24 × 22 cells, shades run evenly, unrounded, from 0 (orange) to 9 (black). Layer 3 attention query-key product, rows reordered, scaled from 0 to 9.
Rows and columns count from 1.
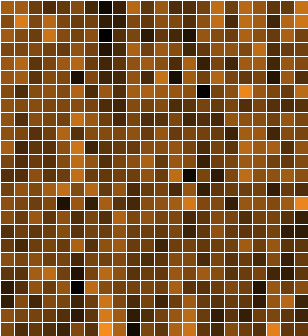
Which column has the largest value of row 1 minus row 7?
8
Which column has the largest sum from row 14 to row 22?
6
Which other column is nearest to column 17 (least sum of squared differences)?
3
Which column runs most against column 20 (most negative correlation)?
2
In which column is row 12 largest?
15
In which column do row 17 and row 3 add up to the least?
4
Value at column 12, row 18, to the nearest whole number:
7
